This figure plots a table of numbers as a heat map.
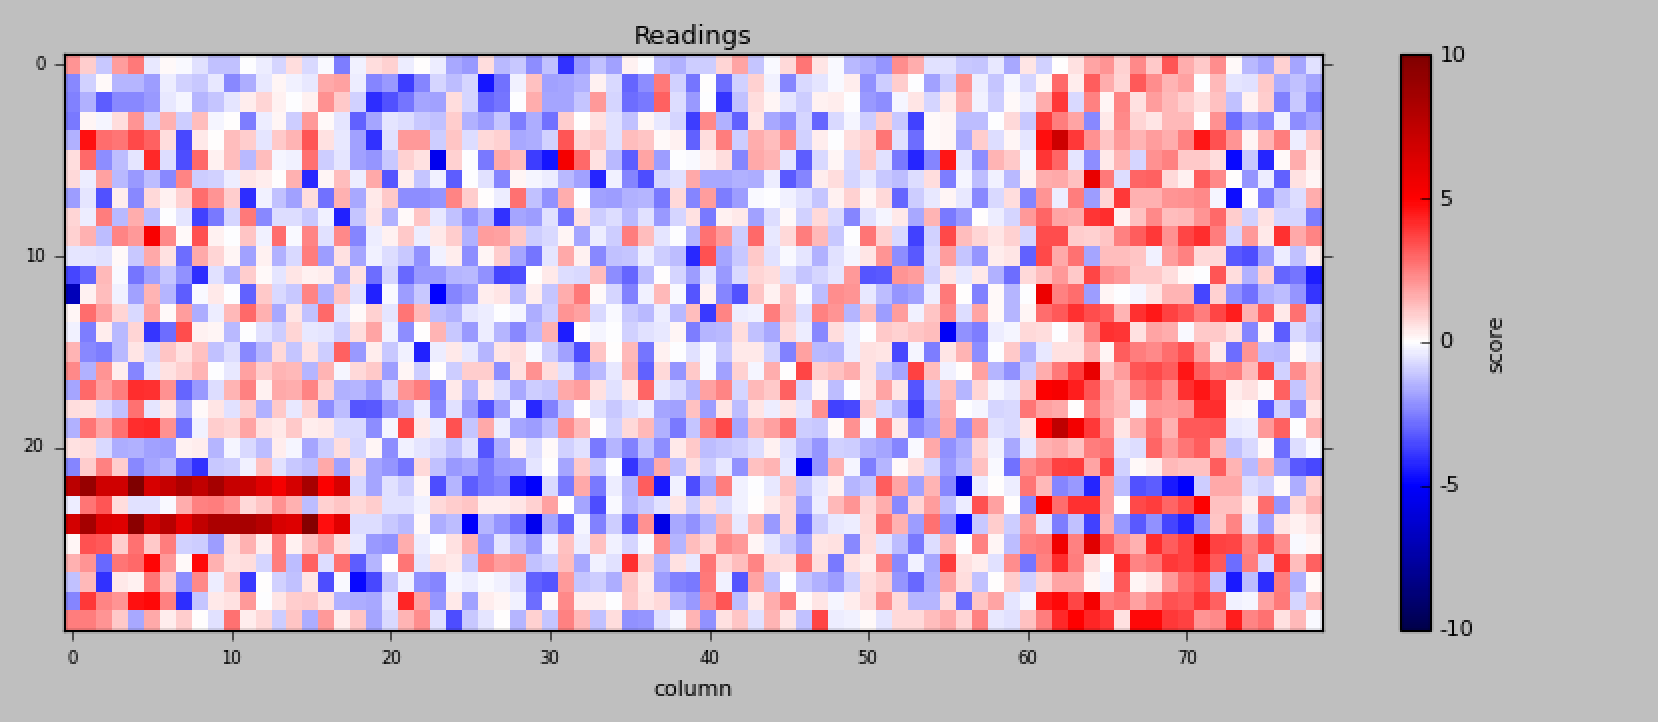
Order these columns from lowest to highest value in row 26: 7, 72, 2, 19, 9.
2, 19, 7, 9, 72
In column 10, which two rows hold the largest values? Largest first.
24, 22
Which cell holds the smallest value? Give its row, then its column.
12, 0
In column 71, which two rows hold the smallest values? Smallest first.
12, 24
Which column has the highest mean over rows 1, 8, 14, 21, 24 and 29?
65
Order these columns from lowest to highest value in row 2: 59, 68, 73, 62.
73, 59, 68, 62
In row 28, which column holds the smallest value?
7
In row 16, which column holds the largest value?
64
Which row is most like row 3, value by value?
10
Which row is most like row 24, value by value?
22
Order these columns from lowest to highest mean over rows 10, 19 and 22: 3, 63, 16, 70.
70, 16, 63, 3
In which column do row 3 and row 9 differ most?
5
